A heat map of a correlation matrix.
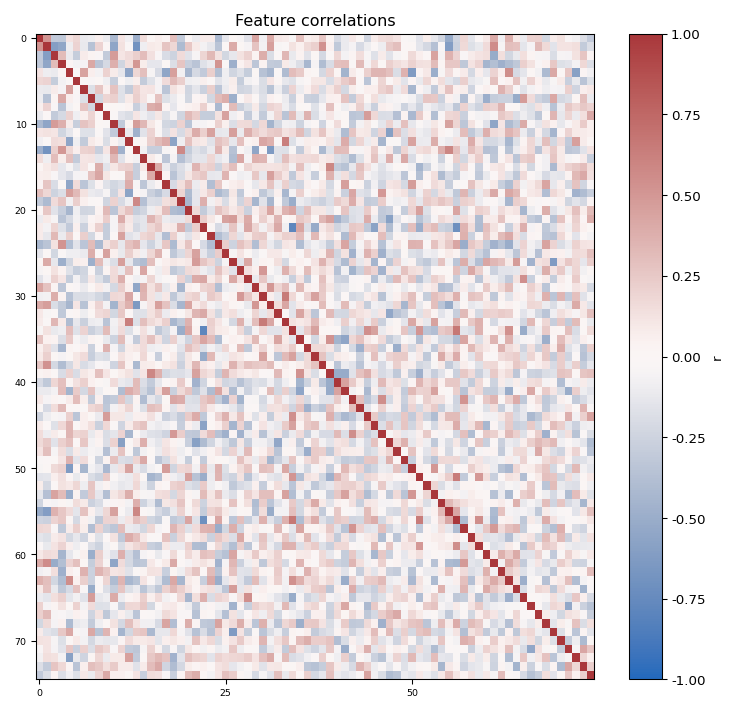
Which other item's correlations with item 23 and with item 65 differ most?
63
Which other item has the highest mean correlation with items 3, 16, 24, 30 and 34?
56
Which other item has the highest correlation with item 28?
65
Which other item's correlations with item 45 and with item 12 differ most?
4
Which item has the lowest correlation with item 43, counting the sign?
36
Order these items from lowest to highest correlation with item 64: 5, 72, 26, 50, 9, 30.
9, 72, 30, 50, 5, 26
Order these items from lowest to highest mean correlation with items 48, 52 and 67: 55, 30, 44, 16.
44, 55, 30, 16
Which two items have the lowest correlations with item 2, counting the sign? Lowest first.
1, 61
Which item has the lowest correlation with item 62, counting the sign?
3
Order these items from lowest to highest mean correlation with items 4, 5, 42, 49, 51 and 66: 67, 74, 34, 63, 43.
74, 43, 67, 34, 63
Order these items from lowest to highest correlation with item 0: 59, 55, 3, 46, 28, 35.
55, 3, 28, 59, 46, 35
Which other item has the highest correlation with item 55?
13
